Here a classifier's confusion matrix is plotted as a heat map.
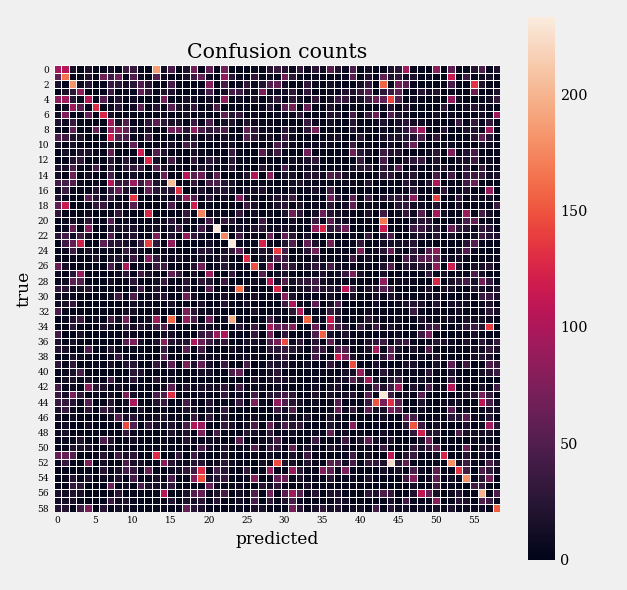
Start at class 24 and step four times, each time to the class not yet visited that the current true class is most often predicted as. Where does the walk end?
42
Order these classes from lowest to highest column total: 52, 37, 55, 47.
37, 55, 47, 52
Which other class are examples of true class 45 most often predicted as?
44
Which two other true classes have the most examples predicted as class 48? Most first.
56, 8
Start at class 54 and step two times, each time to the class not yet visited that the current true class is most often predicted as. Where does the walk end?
12
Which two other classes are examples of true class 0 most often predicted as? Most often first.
13, 1
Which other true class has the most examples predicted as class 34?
21
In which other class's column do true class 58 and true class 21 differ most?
43
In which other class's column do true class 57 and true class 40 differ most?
50
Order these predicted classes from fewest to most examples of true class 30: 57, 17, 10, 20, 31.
20, 31, 57, 10, 17
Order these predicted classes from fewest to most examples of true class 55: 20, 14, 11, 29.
14, 29, 11, 20
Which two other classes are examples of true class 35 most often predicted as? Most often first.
22, 21
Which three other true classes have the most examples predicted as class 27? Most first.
23, 3, 11
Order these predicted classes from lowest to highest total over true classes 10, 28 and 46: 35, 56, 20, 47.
35, 20, 56, 47
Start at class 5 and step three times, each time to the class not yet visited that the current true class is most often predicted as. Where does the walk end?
15
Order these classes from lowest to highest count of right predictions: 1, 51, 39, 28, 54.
28, 51, 39, 1, 54
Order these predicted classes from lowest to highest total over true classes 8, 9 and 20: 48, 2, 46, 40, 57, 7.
40, 46, 2, 57, 48, 7
